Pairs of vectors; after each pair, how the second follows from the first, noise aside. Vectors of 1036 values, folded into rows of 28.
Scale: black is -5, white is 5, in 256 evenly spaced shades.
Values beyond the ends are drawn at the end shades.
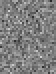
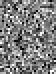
scaled up.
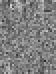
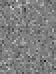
partly zeroed.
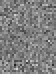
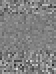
partly zeroed.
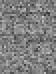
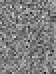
sign-scrambled.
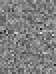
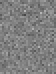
wrapped around, negated, shrunk.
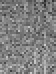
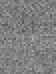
wrapped around, negated, shrunk.
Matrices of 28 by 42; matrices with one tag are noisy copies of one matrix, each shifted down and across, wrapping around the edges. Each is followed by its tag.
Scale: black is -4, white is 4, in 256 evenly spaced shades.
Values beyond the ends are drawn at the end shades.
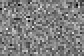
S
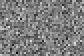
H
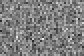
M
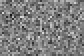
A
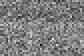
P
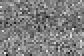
P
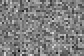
M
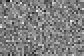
S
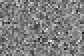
A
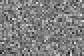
S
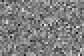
H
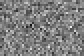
A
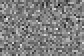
S
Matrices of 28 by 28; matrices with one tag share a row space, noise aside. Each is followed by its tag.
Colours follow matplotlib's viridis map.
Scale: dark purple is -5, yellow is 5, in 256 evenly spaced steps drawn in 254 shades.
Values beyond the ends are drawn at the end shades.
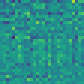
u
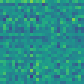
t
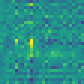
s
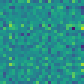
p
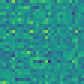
u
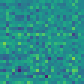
u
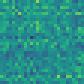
t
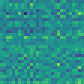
t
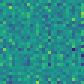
p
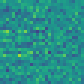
u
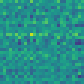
t
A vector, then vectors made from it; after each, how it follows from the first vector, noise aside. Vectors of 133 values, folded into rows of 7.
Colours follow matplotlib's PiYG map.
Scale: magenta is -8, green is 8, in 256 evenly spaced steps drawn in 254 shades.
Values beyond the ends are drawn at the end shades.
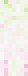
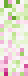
scaled up.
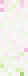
reversed, partly zeroed.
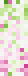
scaled up.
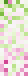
scaled up.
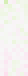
shrunk.
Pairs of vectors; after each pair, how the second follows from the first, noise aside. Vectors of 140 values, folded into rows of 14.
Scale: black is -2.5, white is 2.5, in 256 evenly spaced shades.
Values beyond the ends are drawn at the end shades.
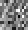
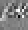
partly zeroed.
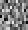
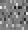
reversed, negated, partly zeroed.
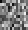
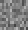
wrapped around, shrunk.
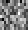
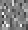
wrapped around, negated, partly zeroed.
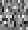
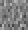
wrapped around, negated, shrunk.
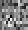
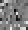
wrapped around, negated, partly zeroed.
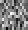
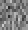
wrapped around, negated, shrunk.
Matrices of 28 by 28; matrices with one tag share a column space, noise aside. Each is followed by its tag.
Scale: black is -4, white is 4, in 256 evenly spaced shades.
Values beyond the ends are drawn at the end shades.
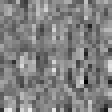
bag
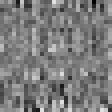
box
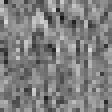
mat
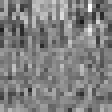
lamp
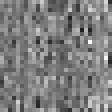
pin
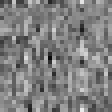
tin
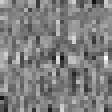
tin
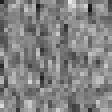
bag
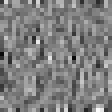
tin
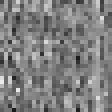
pin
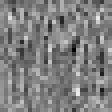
mat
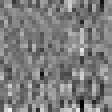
box
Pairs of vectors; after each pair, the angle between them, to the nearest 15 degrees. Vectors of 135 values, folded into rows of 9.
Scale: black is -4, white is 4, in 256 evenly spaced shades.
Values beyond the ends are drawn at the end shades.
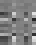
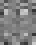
75 degrees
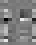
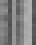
90 degrees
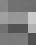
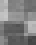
45 degrees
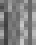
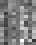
45 degrees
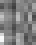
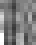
30 degrees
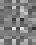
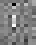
105 degrees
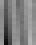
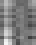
135 degrees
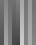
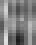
75 degrees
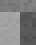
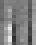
90 degrees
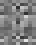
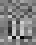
60 degrees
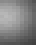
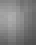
15 degrees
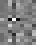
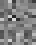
45 degrees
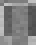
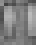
150 degrees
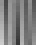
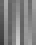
165 degrees
